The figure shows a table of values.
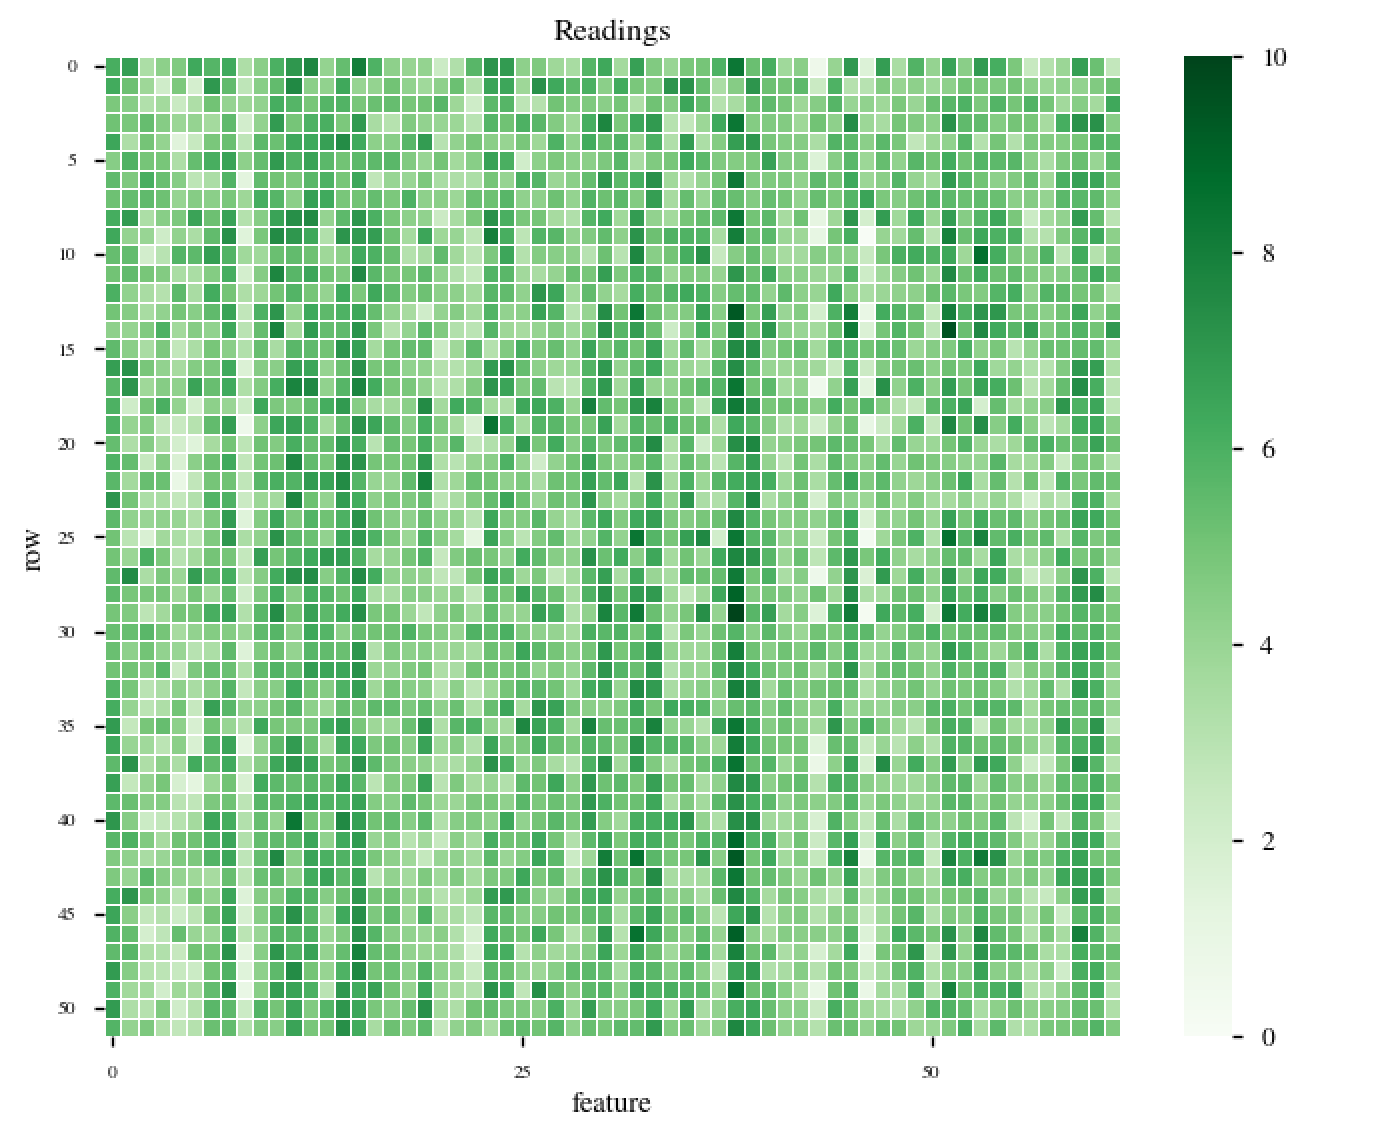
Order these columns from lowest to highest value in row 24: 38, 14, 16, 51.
16, 14, 51, 38
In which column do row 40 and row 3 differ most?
35
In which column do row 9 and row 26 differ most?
46
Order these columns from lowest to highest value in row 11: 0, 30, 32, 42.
42, 0, 32, 30
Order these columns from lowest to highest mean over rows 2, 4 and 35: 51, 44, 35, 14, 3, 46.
3, 46, 51, 35, 44, 14
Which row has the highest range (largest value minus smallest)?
29
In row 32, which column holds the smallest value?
4
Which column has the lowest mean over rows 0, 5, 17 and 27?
43
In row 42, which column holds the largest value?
38
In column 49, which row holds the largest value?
47
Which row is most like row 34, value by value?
12
